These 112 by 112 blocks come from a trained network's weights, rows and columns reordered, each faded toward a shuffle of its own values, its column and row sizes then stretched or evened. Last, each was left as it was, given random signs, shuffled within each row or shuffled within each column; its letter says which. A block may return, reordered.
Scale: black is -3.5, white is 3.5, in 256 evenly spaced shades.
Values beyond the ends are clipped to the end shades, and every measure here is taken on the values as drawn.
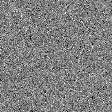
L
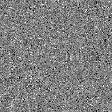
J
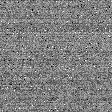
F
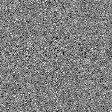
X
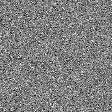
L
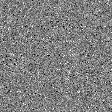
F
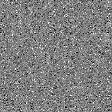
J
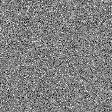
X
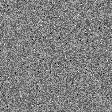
L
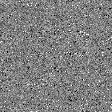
X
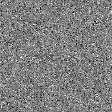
X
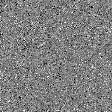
J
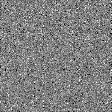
X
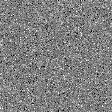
L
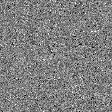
X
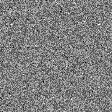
X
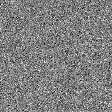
F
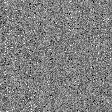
L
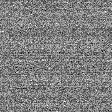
J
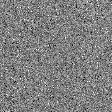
L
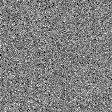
L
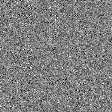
X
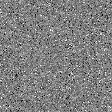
L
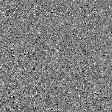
X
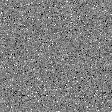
F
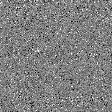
X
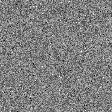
L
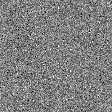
L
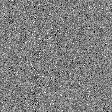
L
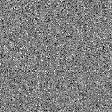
J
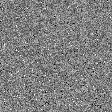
X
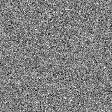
F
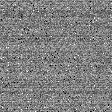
J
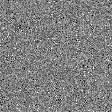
X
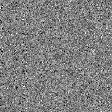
J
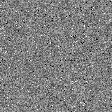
X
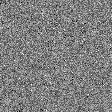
X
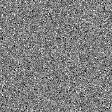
X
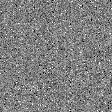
L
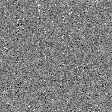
L
